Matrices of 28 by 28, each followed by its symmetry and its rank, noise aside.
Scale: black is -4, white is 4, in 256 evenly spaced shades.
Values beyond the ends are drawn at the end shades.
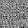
no symmetry, rank four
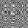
no symmetry, rank three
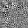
antisymmetric, rank six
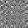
no symmetry, rank four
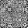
symmetric, rank three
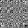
symmetric, rank three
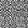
no symmetry, rank three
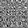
antisymmetric, rank six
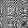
symmetric, rank three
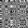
no symmetry, rank three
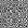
no symmetry, rank four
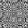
symmetric, rank four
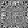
symmetric, rank three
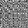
antisymmetric, rank four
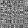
no symmetry, rank four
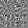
antisymmetric, rank four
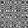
no symmetry, rank three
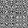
no symmetry, rank three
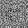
no symmetry, rank four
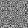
antisymmetric, rank four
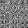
no symmetry, rank four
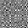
no symmetry, rank three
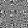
antisymmetric, rank four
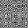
no symmetry, rank three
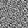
antisymmetric, rank six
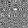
no symmetry, rank four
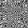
antisymmetric, rank four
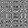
no symmetry, rank three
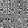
no symmetry, rank three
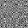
symmetric, rank four
